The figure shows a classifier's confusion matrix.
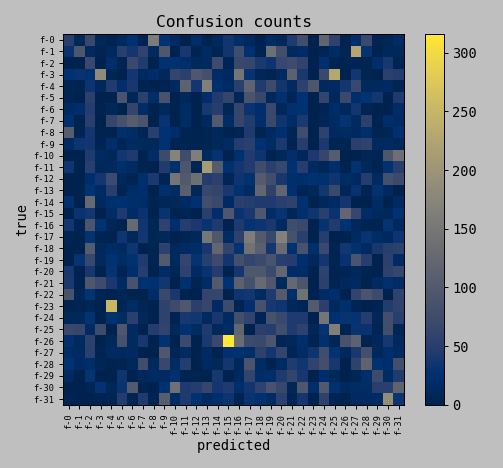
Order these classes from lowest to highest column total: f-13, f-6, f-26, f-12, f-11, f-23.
f-23, f-26, f-12, f-6, f-11, f-13
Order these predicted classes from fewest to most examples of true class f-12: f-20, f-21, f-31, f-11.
f-21, f-20, f-31, f-11
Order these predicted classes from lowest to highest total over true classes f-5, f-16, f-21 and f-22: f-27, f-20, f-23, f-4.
f-23, f-4, f-27, f-20
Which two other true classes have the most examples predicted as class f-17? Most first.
f-18, f-4
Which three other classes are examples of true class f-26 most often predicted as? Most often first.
f-15, f-16, f-27
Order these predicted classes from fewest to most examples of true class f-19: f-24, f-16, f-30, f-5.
f-5, f-24, f-30, f-16
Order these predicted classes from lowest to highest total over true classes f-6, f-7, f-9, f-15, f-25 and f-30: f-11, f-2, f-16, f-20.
f-11, f-2, f-20, f-16
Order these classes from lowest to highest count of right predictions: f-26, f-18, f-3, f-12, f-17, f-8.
f-8, f-26, f-18, f-12, f-17, f-3
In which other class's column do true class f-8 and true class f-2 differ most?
f-0
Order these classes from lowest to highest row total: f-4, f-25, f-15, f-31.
f-31, f-15, f-4, f-25
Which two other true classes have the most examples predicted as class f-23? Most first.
f-4, f-28
